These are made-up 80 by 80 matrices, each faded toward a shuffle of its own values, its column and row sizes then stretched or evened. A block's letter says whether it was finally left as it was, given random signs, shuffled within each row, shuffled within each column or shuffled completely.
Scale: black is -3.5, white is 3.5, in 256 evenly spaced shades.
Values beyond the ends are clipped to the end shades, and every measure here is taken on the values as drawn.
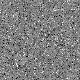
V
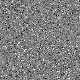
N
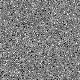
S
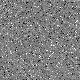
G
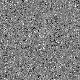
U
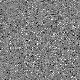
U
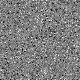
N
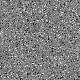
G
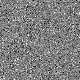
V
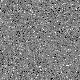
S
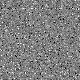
S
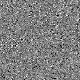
U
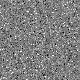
V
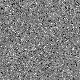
S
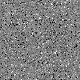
U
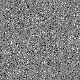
N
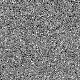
S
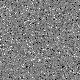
G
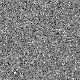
S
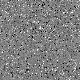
S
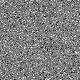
S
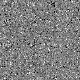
U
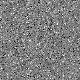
V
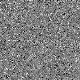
N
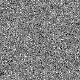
N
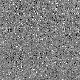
U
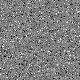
S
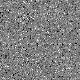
N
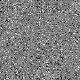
U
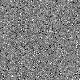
U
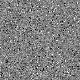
N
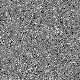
V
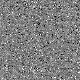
N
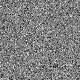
S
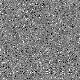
U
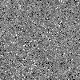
G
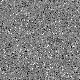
S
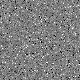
V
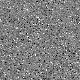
S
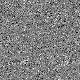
S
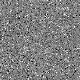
N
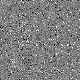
U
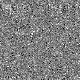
U
